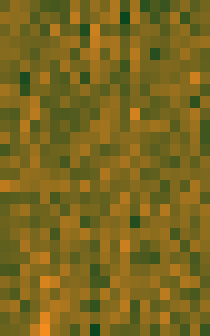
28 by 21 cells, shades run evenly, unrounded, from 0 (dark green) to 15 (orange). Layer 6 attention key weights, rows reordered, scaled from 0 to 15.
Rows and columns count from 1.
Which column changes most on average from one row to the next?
9
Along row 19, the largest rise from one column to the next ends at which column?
15
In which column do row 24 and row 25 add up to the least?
10
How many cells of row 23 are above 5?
17
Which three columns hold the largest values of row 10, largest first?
14, 4, 20
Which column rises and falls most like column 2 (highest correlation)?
1
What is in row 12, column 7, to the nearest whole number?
5
